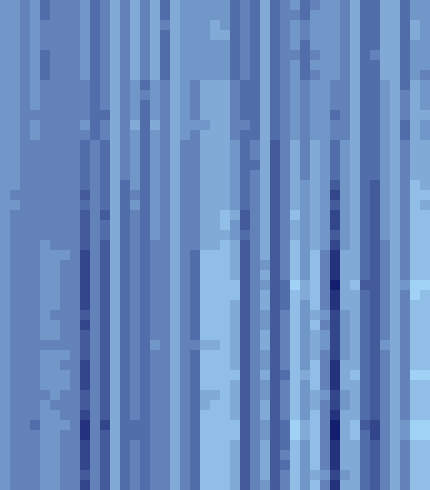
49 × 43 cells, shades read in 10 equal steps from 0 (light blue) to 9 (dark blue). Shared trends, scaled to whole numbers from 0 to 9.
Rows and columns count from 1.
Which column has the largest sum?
34
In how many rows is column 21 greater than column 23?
8
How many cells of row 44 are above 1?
34
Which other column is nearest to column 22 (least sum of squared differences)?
21
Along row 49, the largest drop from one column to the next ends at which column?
35
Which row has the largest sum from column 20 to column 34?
6
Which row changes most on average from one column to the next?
43
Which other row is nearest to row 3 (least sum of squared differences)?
4
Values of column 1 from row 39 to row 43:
3 3 3 3 3
